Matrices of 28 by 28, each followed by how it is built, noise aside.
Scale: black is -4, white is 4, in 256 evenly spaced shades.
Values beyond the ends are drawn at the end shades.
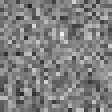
blocks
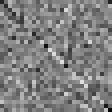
diagonal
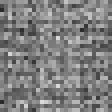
blocks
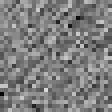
Hankel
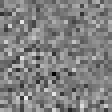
lower triangular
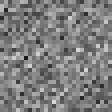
Hankel
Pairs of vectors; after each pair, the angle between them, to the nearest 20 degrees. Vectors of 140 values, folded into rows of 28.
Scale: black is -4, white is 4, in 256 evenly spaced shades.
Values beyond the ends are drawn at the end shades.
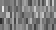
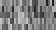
140 degrees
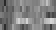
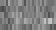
60 degrees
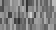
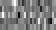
80 degrees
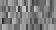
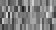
140 degrees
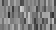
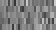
140 degrees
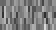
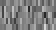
20 degrees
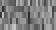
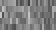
160 degrees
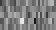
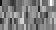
40 degrees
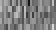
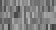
140 degrees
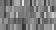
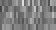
60 degrees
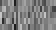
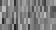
20 degrees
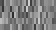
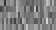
80 degrees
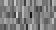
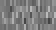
60 degrees
